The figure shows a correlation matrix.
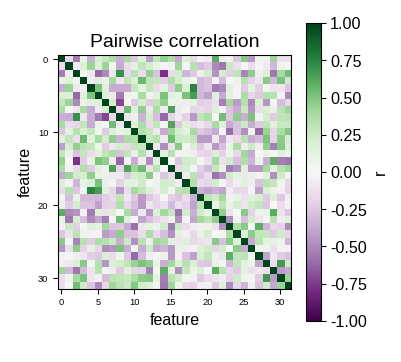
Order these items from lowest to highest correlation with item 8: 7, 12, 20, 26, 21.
7, 21, 12, 20, 26
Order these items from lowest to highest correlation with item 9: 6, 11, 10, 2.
2, 6, 10, 11
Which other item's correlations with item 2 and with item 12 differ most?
5
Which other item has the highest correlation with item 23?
27
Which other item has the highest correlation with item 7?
15
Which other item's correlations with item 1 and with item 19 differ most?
22
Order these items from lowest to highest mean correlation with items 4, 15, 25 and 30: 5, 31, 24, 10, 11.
24, 31, 10, 5, 11
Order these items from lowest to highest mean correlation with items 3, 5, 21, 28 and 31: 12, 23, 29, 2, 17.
23, 2, 29, 12, 17
